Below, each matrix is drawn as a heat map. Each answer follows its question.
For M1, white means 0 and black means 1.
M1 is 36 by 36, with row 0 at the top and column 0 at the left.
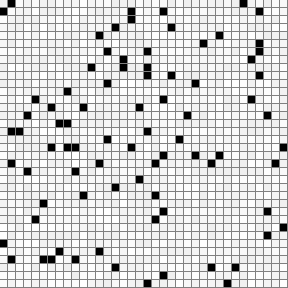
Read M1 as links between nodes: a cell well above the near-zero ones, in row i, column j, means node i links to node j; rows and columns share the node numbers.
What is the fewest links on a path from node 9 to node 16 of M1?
2
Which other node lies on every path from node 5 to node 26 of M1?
node 32
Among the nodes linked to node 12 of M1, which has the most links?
node 20
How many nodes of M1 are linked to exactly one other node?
9
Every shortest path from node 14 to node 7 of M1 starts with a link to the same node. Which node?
node 33
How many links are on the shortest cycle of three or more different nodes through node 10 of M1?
8
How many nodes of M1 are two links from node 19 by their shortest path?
6
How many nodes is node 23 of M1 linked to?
1
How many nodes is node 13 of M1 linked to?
3
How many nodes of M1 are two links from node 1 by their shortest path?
10
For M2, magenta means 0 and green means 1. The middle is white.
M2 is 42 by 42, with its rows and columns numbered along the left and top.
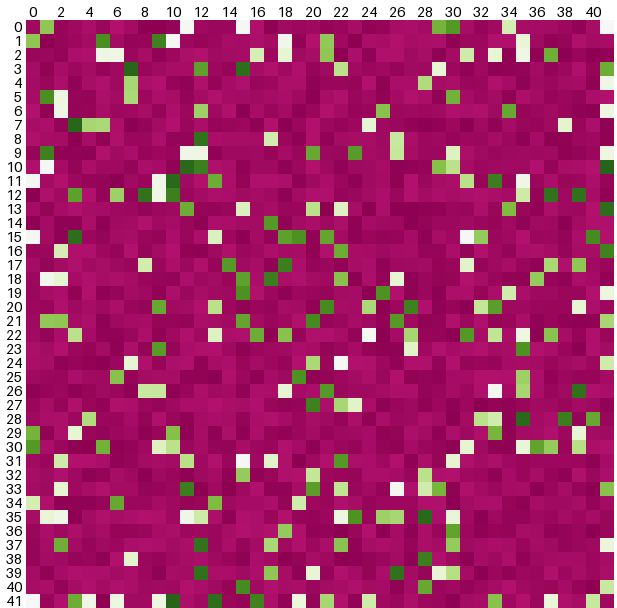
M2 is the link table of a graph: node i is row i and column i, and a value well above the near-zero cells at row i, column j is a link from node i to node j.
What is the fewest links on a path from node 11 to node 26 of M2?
2
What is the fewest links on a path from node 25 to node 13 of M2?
3
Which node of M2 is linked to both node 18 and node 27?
node 22
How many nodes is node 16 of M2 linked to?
3
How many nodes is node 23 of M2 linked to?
3
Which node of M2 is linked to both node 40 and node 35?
node 28
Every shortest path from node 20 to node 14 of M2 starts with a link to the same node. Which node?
node 39
